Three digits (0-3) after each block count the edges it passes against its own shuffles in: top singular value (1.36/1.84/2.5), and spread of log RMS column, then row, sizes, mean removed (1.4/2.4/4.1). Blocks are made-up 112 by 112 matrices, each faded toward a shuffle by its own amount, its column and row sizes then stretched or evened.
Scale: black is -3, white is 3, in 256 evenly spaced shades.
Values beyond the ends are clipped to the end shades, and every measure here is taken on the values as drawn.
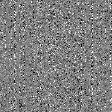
0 2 0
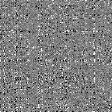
2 2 2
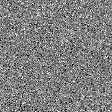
1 0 1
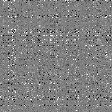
2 2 2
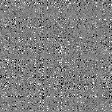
0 2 2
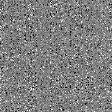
0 2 1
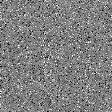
1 1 0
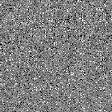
2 1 1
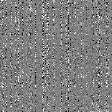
0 3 1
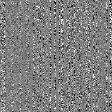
0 3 0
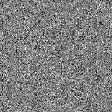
2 1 0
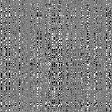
3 3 2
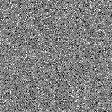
2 0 0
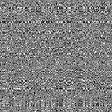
3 0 2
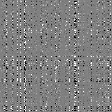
3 3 2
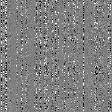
2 3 1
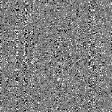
2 2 1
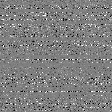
1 0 3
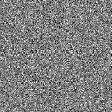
2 1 1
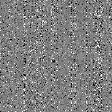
2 2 0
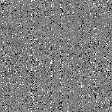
1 2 1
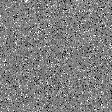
1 1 0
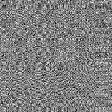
3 0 1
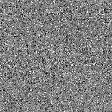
1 0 1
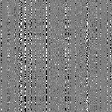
3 3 1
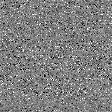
0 0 2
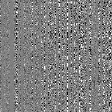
1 3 1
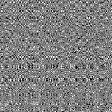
3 1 2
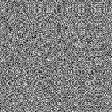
3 0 0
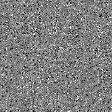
1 1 1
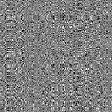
3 2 0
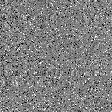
2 0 0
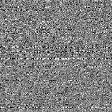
2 0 2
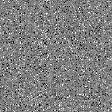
2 1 1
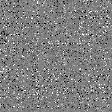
0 1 2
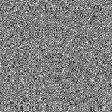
3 0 0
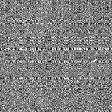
3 0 2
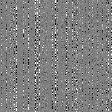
1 3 1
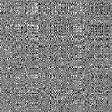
3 2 2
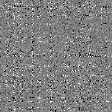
0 2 2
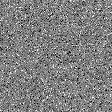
1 0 0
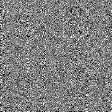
2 2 1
